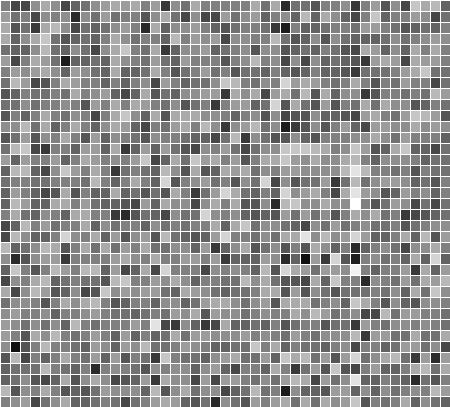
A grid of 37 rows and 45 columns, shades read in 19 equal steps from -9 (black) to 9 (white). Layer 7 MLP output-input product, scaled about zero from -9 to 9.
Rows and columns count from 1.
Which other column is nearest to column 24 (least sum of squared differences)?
35
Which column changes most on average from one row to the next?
36
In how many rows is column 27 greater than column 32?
15
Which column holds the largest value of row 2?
38
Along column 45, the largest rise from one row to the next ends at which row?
33
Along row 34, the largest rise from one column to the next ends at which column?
34
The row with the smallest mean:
3
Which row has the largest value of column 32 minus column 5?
14
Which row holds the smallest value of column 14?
19
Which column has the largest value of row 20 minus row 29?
21
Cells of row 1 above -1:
29
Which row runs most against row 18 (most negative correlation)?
24
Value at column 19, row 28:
-2
